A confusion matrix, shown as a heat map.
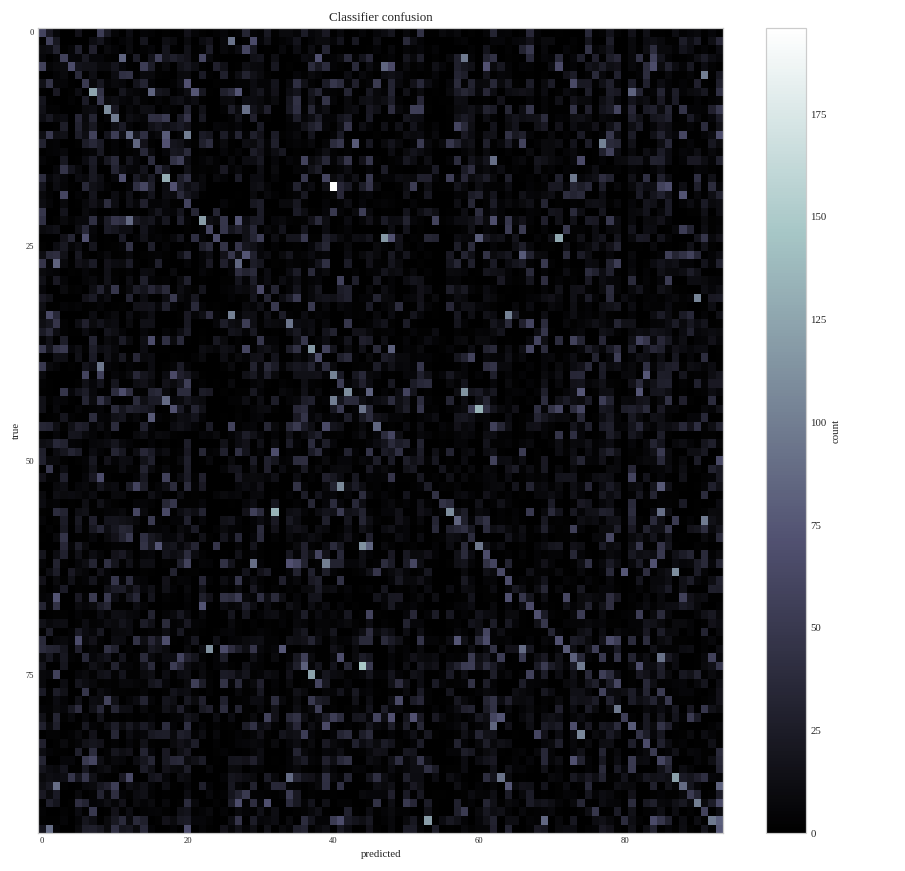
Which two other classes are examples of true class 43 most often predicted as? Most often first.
40, 17
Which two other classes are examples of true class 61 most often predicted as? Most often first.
38, 85
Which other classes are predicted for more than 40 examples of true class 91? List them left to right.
7, 58, 76
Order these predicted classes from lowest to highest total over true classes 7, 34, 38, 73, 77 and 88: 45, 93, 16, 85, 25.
16, 45, 25, 93, 85
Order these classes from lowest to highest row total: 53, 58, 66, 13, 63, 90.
63, 53, 58, 66, 90, 13
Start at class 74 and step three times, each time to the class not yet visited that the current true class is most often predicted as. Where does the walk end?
45
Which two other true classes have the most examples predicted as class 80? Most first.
63, 92
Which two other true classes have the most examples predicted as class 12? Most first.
22, 87
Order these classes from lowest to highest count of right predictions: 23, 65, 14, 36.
65, 14, 36, 23
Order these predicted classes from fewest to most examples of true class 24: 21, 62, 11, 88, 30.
88, 62, 11, 21, 30
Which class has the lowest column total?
55
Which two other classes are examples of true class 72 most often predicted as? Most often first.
23, 66
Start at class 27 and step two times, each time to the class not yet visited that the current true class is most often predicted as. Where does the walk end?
28
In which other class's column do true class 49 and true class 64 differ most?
32
